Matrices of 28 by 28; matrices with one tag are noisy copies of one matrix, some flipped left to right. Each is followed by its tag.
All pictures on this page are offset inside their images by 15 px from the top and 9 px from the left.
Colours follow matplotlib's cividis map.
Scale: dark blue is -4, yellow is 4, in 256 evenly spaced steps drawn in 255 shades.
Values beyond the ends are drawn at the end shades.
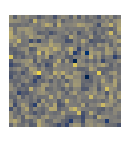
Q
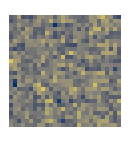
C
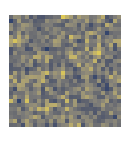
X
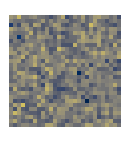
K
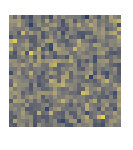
Q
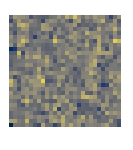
X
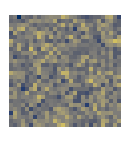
X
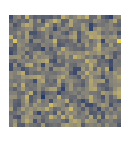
X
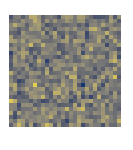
C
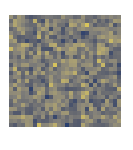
Q
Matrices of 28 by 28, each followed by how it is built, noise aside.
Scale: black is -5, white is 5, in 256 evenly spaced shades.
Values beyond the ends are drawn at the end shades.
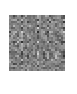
low rank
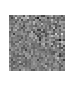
upper triangular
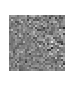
upper triangular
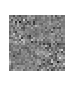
block diagonal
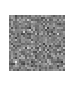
low rank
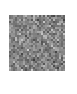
Toeplitz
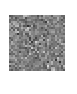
block diagonal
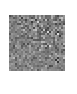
upper triangular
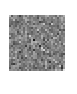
diagonal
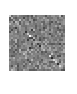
diagonal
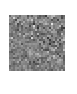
upper triangular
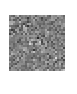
block diagonal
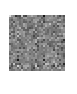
low rank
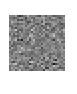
low rank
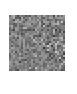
upper triangular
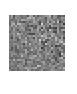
upper triangular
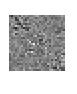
block diagonal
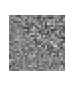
upper triangular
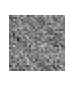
Toeplitz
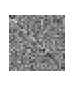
diagonal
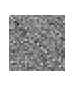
diagonal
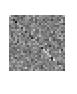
diagonal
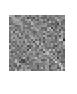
Toeplitz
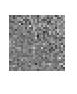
upper triangular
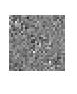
block diagonal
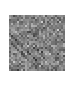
Toeplitz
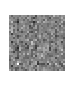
low rank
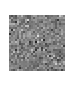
block diagonal
